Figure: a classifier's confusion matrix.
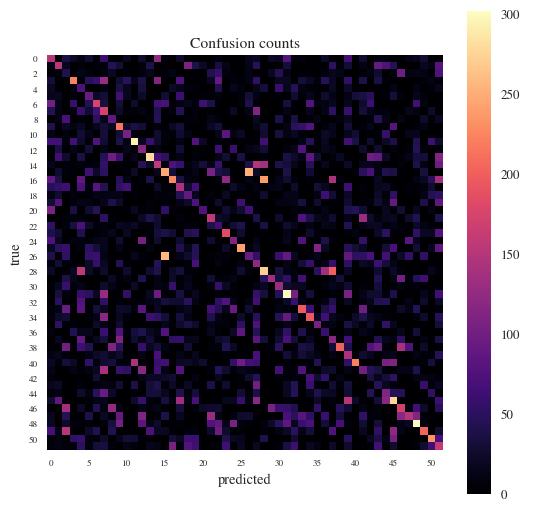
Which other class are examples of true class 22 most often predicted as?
4
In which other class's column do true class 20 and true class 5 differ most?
0
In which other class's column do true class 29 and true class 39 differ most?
46
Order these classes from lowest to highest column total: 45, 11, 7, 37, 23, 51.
11, 23, 37, 45, 51, 7
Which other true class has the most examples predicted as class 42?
13
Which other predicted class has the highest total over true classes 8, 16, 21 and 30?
28
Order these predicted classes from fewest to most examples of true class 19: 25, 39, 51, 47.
47, 39, 25, 51
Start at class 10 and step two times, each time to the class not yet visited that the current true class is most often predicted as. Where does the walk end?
51
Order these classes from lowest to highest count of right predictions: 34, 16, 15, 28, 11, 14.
14, 34, 16, 15, 28, 11
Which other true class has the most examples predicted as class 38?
48
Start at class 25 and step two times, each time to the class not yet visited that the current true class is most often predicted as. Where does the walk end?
27
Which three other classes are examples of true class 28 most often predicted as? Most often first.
37, 4, 36
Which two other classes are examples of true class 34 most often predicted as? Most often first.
7, 31
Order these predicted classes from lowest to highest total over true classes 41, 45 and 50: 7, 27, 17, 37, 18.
37, 18, 27, 7, 17
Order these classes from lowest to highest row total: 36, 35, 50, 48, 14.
35, 36, 50, 14, 48
